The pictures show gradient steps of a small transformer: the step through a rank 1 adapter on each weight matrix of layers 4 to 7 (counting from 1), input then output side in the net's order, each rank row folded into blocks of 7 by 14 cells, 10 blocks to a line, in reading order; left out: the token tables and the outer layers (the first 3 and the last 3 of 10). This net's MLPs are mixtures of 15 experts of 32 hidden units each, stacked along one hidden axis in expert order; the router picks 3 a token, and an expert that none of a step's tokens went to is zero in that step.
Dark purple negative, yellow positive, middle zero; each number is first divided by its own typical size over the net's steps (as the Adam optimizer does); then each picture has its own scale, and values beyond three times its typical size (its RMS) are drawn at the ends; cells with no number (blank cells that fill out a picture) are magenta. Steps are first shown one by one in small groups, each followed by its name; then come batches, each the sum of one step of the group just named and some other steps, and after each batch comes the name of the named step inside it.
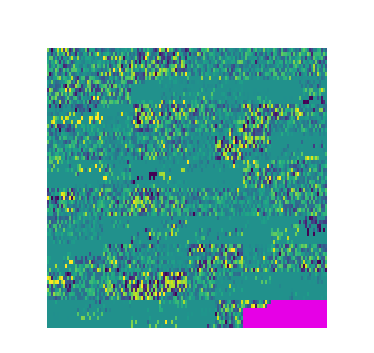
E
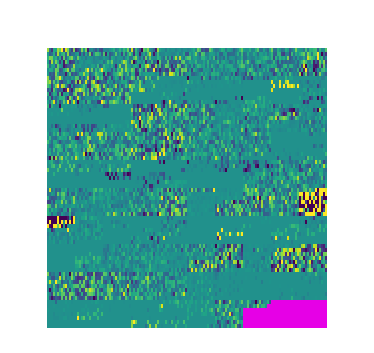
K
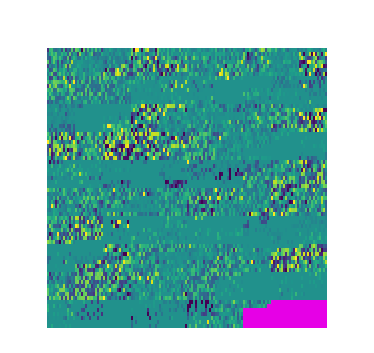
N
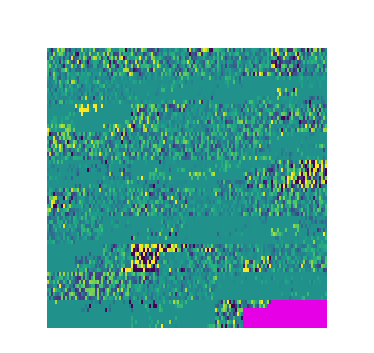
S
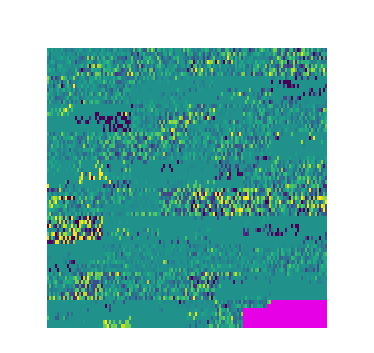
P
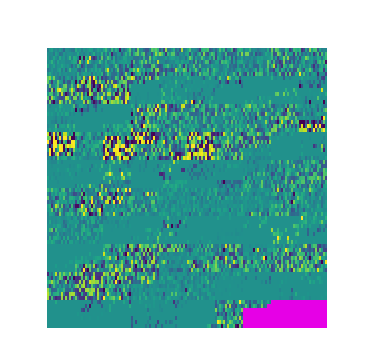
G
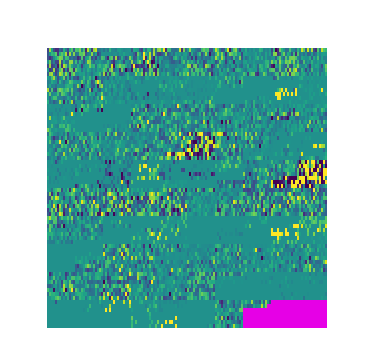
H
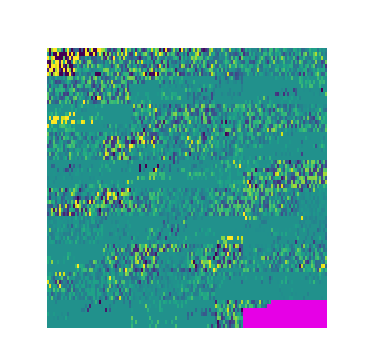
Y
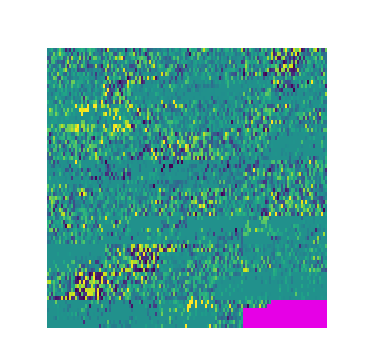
S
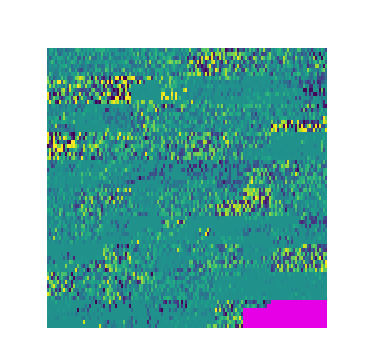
G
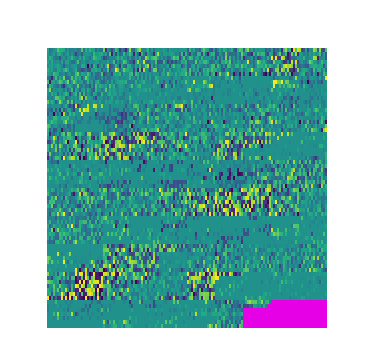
S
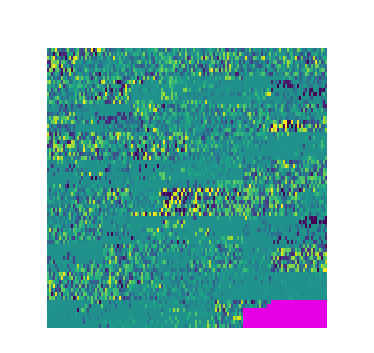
Y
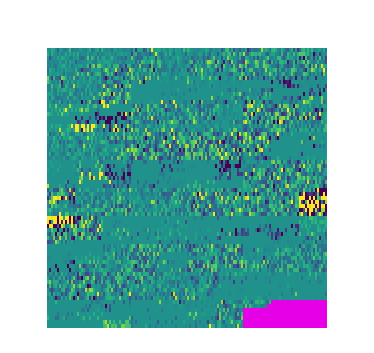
P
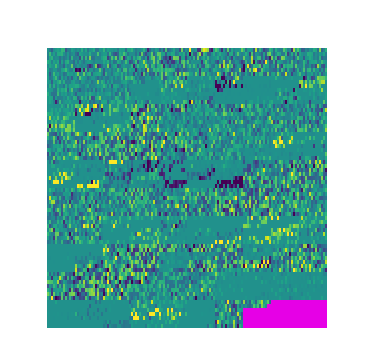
S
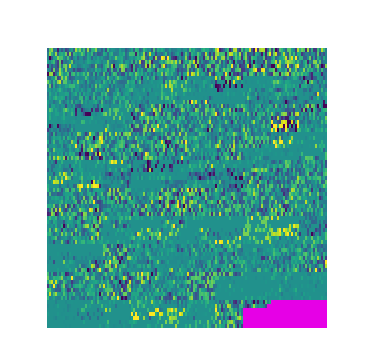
H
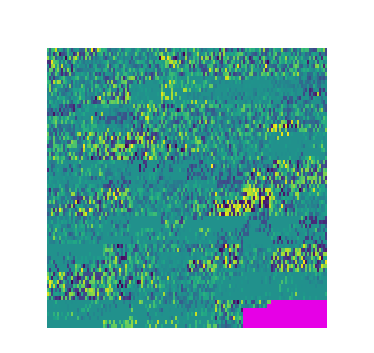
Y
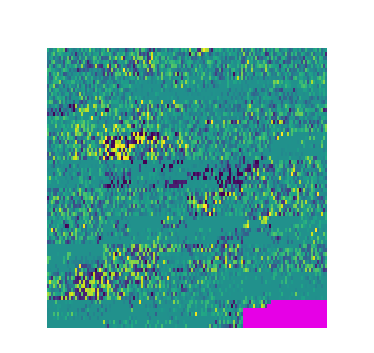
S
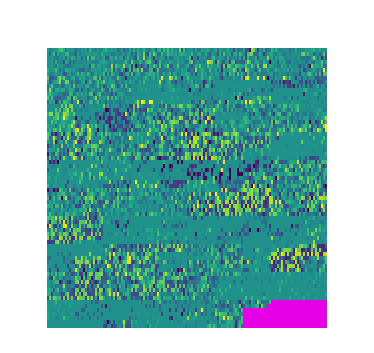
P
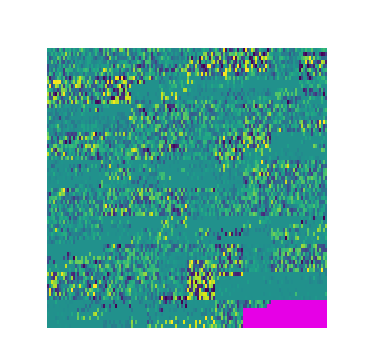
H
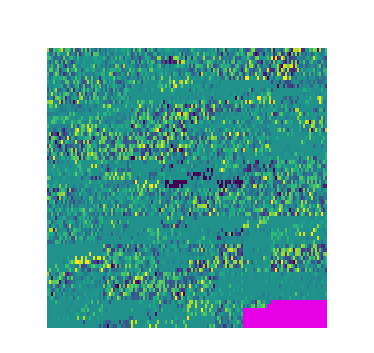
E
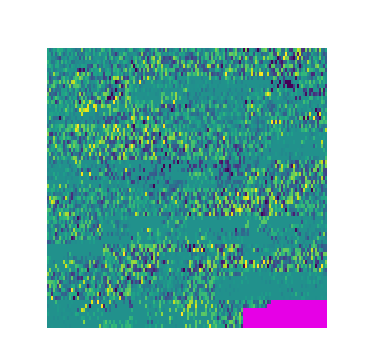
S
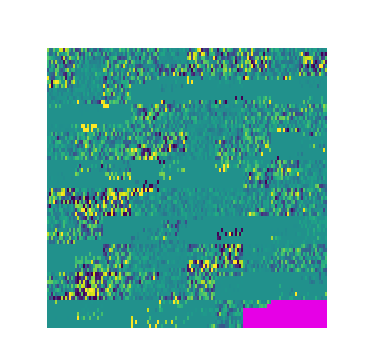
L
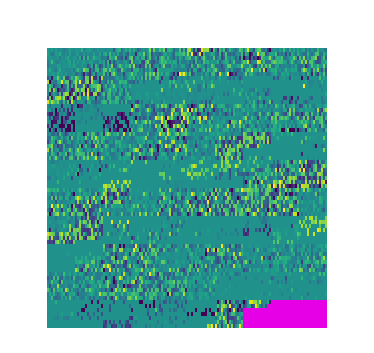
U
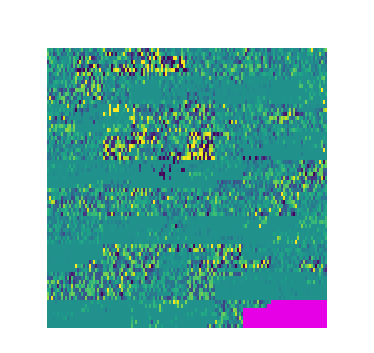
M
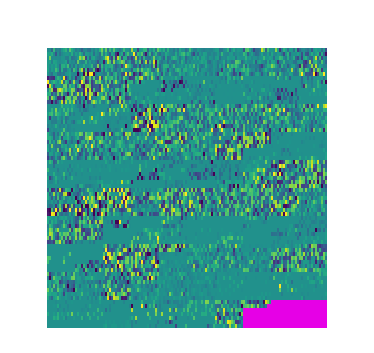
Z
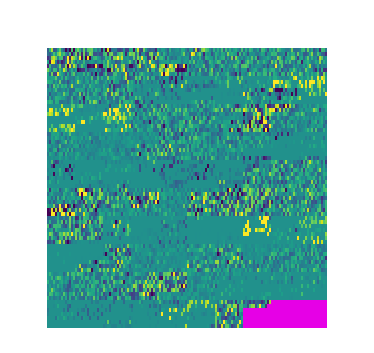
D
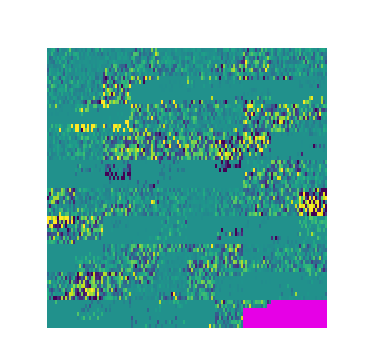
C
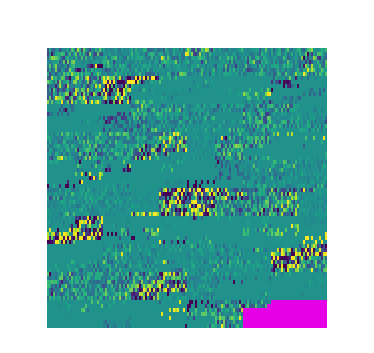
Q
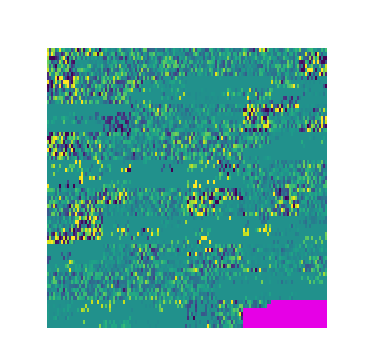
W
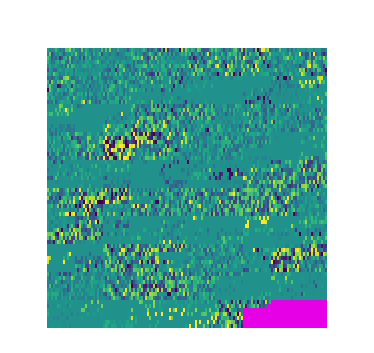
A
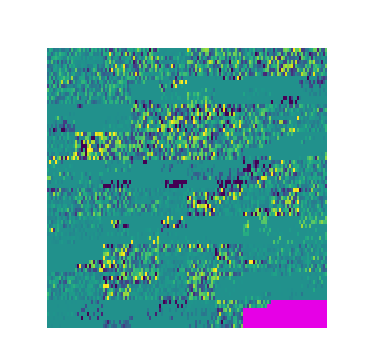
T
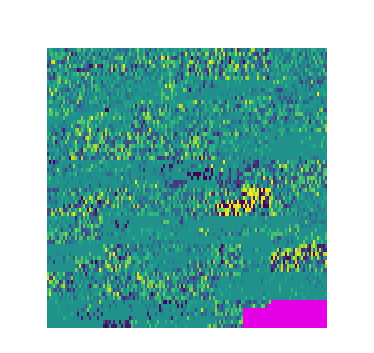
D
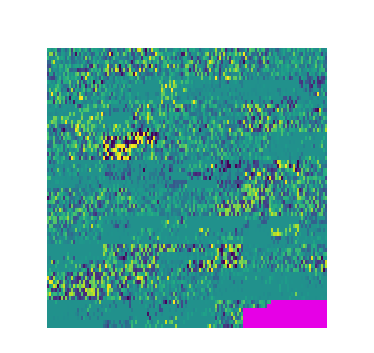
C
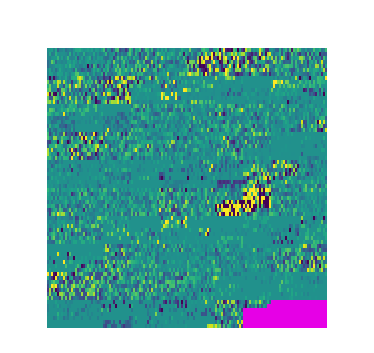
U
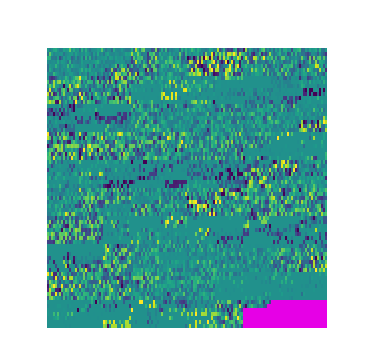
A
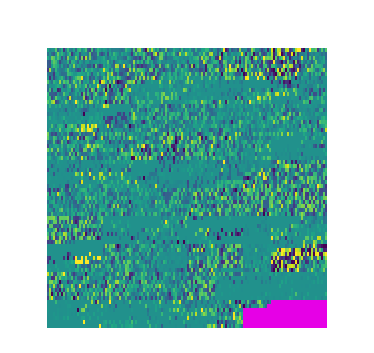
Q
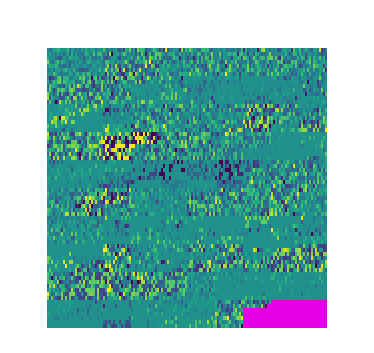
A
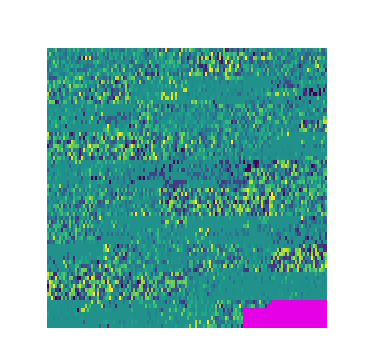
A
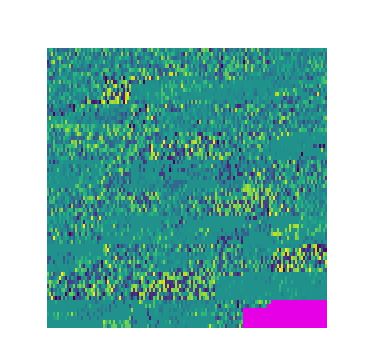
C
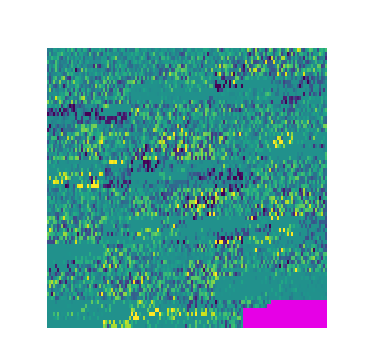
Q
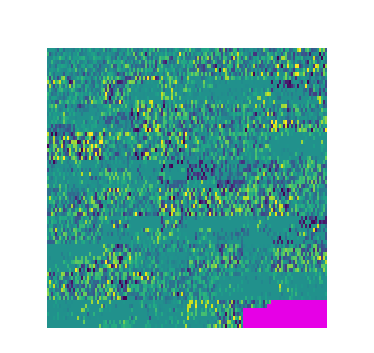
Z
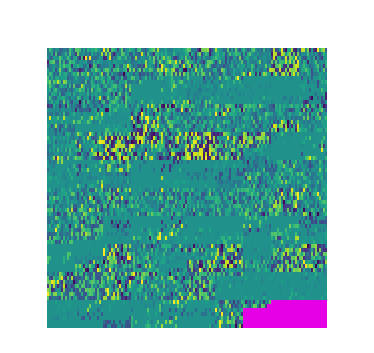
M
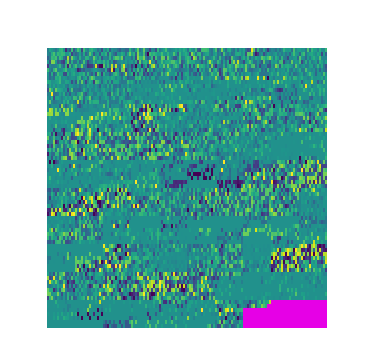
D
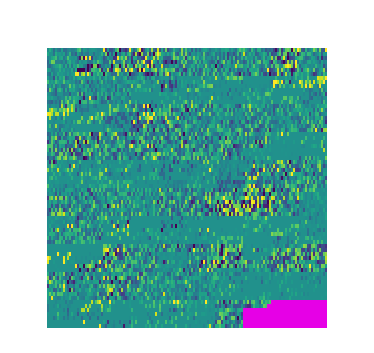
M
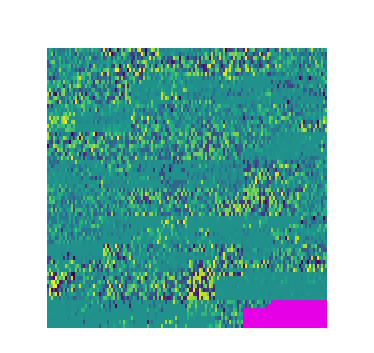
M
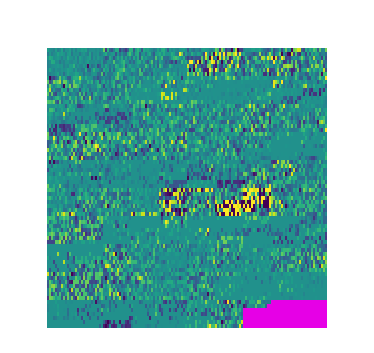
U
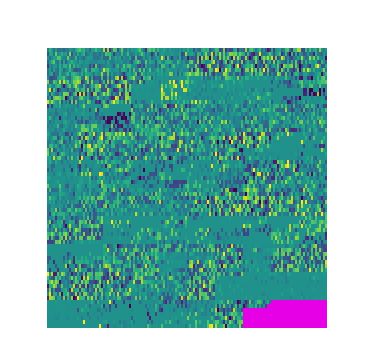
U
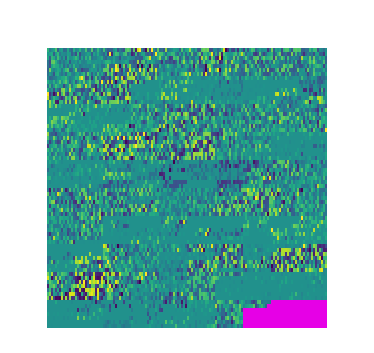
T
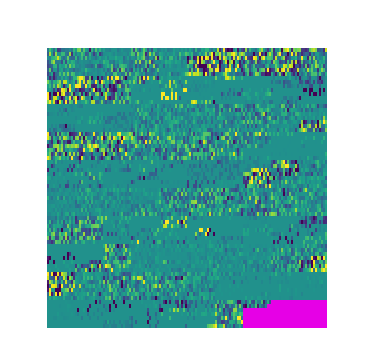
Q
